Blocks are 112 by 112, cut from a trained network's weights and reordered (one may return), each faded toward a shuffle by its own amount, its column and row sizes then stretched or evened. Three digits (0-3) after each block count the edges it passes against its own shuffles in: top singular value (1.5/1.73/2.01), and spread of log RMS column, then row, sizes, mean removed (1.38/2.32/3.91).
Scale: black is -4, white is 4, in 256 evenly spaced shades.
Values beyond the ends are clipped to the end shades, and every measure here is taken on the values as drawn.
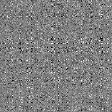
0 2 2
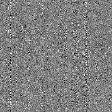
1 2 1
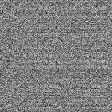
3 0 0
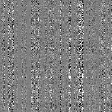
3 3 1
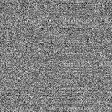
3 0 1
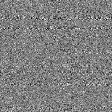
2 0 2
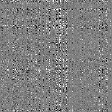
2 3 2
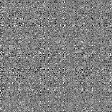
3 2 2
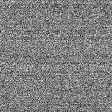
3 0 1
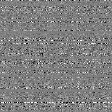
1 1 3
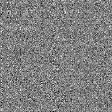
1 2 0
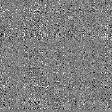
1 2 2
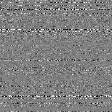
1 0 3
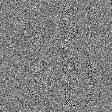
1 2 0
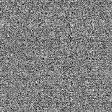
2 1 0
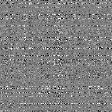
1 2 3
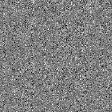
1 2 1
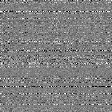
3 1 3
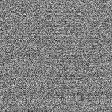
3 0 0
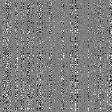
2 3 2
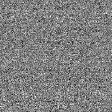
1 1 1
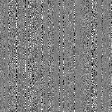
0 3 0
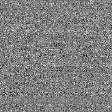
0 1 2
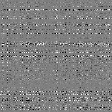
1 2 3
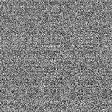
3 1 1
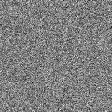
2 0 0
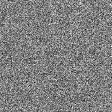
0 1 0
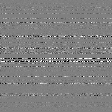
3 0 3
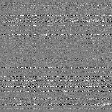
2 1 3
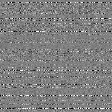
2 0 3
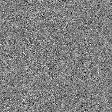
0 1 1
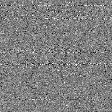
1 1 2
